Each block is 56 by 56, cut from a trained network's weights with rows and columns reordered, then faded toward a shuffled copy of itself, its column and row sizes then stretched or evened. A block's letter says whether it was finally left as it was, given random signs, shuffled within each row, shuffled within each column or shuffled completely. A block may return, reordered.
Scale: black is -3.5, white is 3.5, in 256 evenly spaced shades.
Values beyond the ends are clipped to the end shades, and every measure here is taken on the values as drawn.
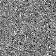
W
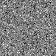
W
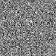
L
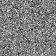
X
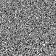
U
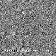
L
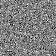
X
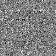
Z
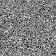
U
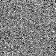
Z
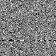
Z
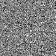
Z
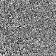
Z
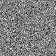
X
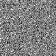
L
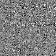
Z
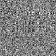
L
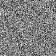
Z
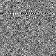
L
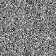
U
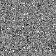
Z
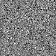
Z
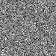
W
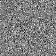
L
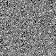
W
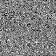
U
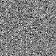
L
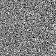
W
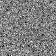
U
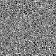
L
